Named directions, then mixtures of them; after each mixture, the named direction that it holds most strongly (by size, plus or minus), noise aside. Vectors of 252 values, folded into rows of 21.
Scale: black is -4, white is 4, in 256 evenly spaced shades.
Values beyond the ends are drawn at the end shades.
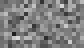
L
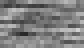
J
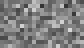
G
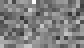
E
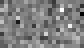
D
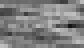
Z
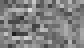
L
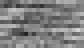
J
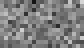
G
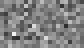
L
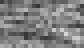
Z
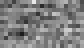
J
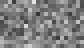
E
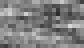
Z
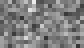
E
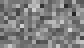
G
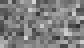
E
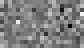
D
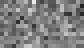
E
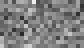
E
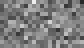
G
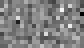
D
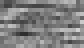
J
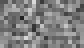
L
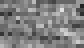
Z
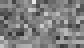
E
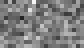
E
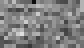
E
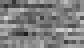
J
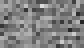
G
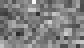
E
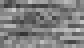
J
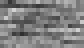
J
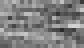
Z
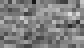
E
